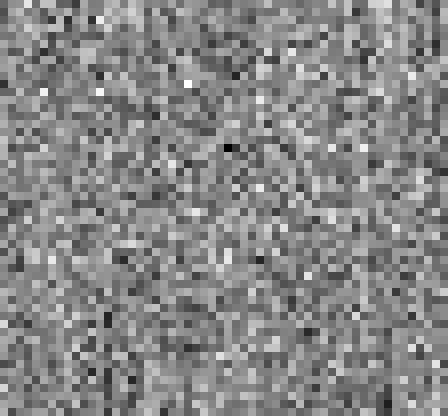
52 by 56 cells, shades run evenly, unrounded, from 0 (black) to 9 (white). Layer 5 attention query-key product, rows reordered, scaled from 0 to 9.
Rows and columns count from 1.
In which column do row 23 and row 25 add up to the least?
30
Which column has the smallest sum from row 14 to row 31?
20
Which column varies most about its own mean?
14
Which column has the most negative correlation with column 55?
49
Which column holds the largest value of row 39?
8
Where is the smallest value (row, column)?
19, 29
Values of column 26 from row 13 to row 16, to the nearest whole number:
3 3 5 4
